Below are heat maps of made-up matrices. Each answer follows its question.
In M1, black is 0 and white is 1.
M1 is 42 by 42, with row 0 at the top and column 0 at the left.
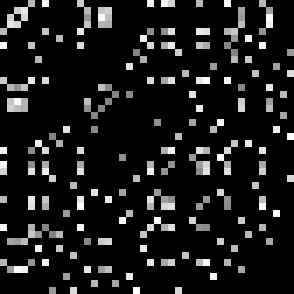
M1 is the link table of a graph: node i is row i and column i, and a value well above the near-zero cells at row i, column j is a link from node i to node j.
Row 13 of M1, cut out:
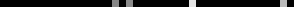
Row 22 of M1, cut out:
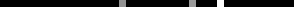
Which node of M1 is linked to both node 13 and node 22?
node 27
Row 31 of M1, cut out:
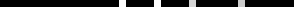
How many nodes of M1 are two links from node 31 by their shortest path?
8
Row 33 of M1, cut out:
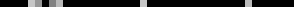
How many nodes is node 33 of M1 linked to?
6
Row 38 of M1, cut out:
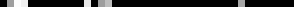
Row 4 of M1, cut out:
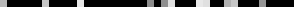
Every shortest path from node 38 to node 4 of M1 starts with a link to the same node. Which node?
node 15
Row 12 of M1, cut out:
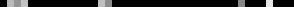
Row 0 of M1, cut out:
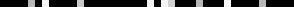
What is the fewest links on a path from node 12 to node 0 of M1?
3
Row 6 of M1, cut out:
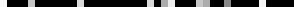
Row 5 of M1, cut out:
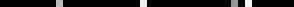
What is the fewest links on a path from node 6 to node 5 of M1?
3
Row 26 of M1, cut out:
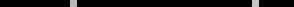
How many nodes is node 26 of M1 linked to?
2
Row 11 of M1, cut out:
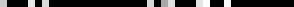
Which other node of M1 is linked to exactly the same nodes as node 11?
node 37
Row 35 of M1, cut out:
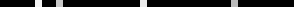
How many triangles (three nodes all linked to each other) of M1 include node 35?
6
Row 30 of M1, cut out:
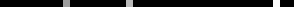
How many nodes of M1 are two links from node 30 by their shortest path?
1
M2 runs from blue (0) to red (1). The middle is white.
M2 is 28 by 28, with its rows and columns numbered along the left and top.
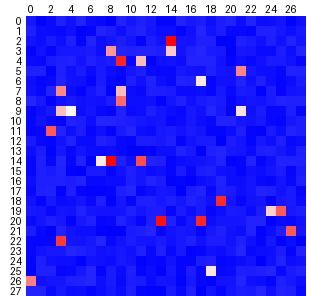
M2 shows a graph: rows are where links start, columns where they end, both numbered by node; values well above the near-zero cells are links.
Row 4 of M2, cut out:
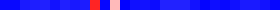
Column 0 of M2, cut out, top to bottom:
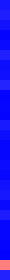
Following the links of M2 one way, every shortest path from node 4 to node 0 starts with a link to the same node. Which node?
node 9
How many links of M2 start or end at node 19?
3
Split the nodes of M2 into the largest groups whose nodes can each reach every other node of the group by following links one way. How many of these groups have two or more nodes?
2
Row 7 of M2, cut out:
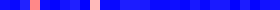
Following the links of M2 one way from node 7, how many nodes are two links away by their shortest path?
4
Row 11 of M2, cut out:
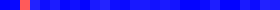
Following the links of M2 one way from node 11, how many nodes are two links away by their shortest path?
1
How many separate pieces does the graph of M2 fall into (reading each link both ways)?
10
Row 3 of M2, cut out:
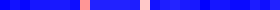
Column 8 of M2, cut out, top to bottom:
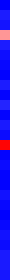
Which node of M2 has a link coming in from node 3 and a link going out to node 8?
node 14
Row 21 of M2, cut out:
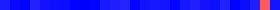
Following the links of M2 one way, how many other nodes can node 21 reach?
2
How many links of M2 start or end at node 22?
1
